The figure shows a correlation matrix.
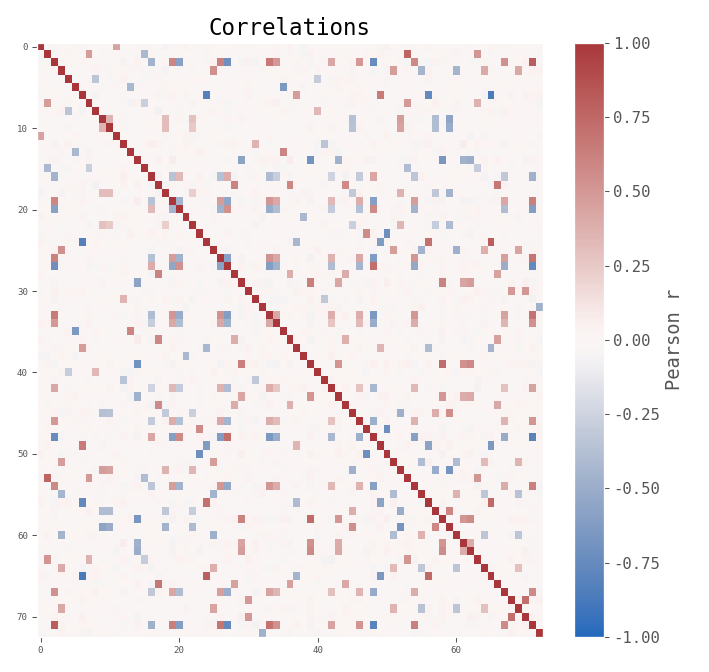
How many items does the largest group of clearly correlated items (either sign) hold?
14
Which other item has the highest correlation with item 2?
71
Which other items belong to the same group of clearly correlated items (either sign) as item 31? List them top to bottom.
12, 41
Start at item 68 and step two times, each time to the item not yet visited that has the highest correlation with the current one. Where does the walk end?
30
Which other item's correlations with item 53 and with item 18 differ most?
1
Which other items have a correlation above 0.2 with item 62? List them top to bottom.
29, 39, 43, 58, 61
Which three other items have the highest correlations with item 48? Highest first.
27, 20, 16
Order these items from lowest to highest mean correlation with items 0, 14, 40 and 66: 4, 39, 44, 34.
39, 4, 34, 44
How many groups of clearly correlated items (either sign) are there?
15
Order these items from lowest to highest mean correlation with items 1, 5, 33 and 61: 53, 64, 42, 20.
20, 64, 42, 53
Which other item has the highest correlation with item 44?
17
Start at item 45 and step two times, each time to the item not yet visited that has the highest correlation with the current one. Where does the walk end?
57
